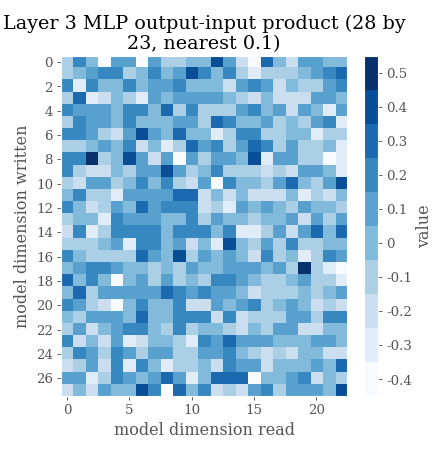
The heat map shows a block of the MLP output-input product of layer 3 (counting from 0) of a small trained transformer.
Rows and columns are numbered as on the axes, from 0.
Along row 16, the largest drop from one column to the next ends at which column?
10
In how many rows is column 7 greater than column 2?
15
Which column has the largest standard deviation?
22
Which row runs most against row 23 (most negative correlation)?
11
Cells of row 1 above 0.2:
2
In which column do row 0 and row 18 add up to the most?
12
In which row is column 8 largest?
9
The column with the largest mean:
6
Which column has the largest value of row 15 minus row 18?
4
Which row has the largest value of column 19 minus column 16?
17
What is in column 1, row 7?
-0.1
